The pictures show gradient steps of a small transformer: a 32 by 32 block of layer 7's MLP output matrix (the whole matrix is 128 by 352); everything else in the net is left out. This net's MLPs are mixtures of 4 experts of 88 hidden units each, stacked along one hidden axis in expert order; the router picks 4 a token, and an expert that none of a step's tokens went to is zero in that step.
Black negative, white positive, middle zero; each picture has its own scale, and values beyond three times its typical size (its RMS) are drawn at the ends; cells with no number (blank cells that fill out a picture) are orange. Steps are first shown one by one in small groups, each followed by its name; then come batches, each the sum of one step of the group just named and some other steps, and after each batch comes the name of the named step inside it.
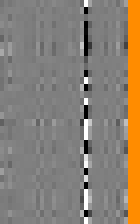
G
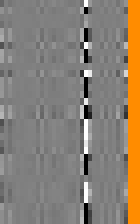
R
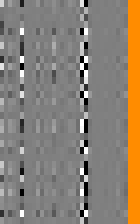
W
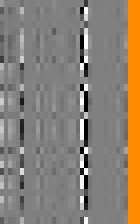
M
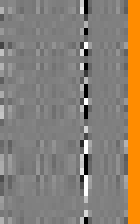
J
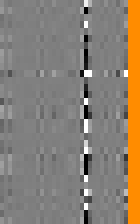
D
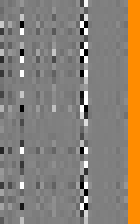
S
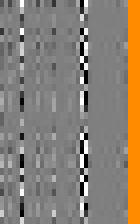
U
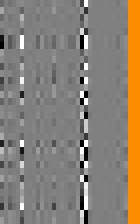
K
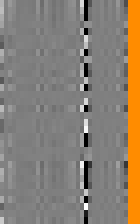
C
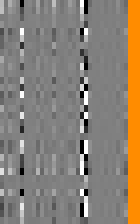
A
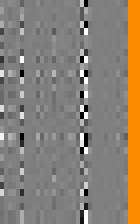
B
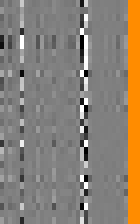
K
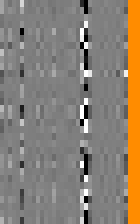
D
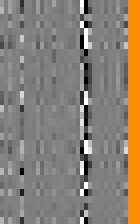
A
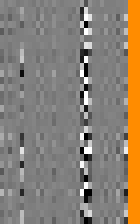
B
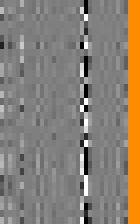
J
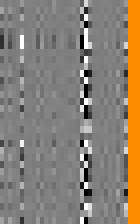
K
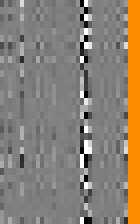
U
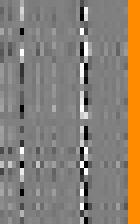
M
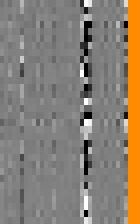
G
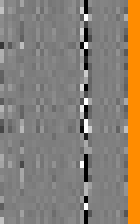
C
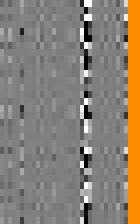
R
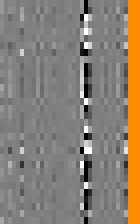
C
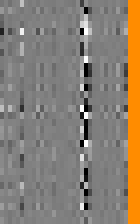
U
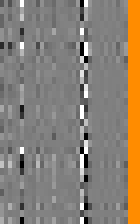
U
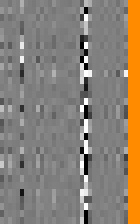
D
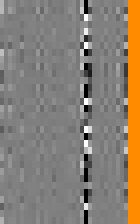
C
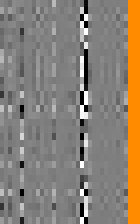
A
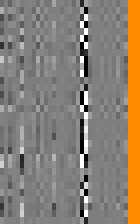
A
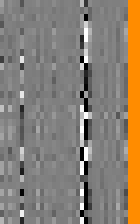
W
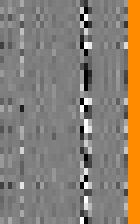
S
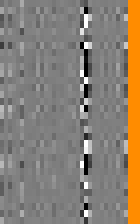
J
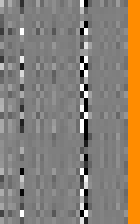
W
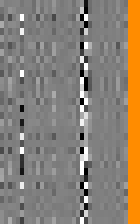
S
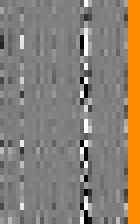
K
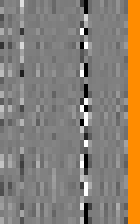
J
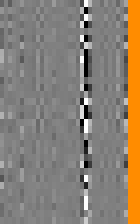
G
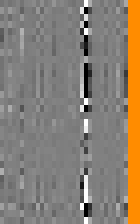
G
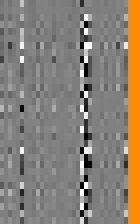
S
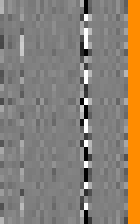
K
